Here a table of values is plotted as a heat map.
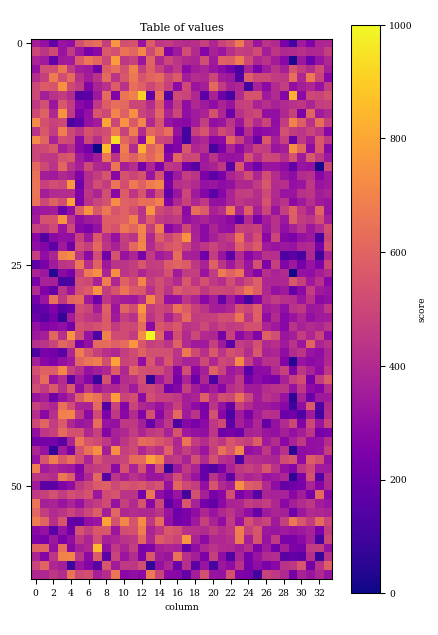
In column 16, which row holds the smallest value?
43
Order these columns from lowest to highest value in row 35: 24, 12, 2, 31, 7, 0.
0, 2, 31, 24, 7, 12
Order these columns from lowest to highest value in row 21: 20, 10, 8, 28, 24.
28, 20, 24, 8, 10
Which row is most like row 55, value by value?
23
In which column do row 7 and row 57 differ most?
7
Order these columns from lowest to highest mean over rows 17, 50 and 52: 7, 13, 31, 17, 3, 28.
28, 3, 13, 31, 7, 17
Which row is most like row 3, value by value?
20
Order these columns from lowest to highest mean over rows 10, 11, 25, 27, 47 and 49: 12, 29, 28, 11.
29, 28, 12, 11
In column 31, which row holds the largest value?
4
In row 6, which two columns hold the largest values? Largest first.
12, 29
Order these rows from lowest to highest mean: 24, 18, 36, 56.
24, 56, 36, 18
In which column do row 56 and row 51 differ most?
17
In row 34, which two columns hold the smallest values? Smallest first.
22, 5
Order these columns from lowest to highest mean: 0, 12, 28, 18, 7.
28, 18, 0, 7, 12
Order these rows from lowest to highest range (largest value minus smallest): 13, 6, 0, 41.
13, 41, 0, 6
